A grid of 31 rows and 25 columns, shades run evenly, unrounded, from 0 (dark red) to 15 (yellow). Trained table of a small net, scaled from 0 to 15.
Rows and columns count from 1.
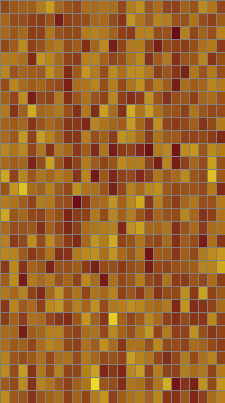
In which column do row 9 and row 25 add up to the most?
13
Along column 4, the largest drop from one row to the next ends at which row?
10
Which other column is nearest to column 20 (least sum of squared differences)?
8
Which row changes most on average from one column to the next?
30
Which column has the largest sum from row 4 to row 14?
3
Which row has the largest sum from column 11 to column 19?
24
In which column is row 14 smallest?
11
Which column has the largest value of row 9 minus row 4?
4
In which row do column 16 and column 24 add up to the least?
23
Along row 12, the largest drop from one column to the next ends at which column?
20
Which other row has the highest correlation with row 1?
27
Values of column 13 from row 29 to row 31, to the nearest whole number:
3 5 4
